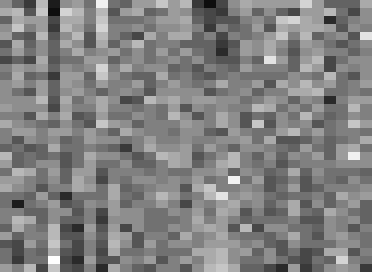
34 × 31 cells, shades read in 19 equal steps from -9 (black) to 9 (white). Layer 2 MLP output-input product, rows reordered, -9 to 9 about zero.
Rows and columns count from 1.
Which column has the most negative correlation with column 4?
5
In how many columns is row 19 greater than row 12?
9
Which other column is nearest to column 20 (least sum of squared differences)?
1
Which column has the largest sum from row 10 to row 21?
30
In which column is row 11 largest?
26
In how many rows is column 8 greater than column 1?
13
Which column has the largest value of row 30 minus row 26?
16
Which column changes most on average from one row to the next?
25
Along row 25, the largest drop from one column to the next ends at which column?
20
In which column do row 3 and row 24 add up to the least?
28
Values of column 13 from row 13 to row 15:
4 0 0
